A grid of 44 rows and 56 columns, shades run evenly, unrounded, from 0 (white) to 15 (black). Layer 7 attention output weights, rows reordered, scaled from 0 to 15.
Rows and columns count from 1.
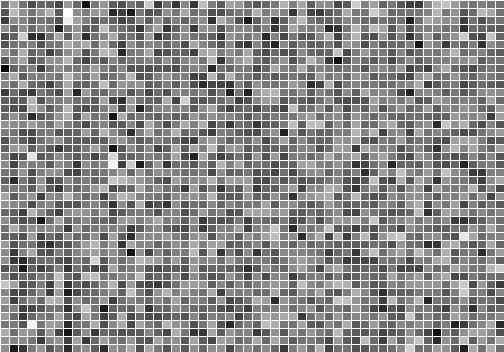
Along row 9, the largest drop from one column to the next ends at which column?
2
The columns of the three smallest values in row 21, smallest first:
13, 15, 25
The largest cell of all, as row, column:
9, 1
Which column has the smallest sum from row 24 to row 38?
22
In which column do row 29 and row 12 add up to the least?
31
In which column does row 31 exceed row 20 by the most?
4
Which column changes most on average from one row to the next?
52
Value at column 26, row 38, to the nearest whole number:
11
